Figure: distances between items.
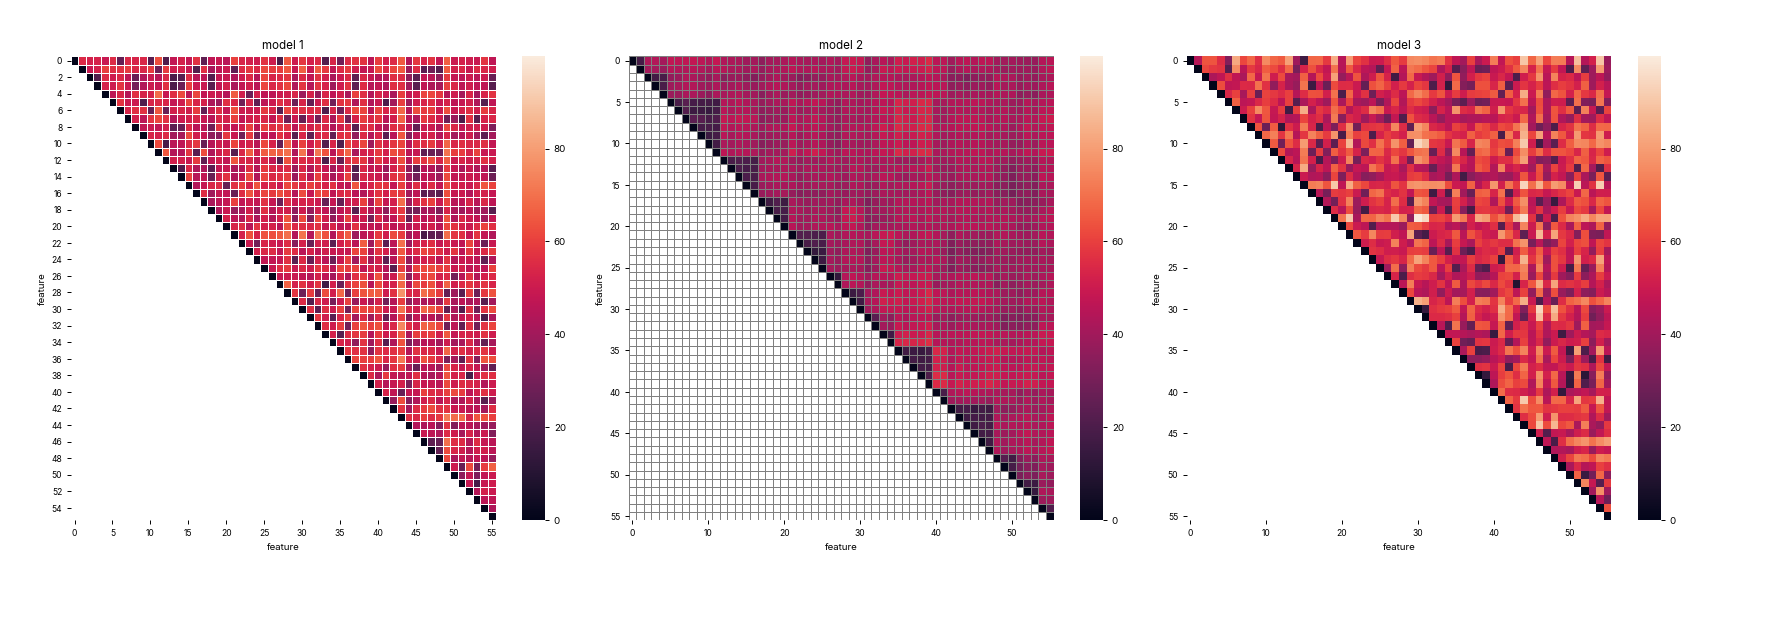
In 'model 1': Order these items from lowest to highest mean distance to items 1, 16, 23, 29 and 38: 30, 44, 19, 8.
44, 19, 8, 30
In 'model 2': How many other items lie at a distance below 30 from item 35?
4
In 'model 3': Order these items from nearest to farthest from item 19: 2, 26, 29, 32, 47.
29, 47, 32, 26, 2
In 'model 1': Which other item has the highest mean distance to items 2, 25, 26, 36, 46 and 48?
43
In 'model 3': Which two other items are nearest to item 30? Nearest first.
31, 21
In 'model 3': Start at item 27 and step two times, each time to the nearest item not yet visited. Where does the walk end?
2
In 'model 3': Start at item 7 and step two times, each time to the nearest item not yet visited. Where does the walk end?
26
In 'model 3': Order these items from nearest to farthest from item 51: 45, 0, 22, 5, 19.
45, 22, 5, 19, 0
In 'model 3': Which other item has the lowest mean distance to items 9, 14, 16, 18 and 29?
34
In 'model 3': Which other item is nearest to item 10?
46
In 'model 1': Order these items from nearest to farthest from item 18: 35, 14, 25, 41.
14, 41, 35, 25
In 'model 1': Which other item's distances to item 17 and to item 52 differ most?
38
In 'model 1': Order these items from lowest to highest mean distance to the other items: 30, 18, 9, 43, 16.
18, 9, 16, 30, 43
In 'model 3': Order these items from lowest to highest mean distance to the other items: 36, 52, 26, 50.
36, 50, 26, 52
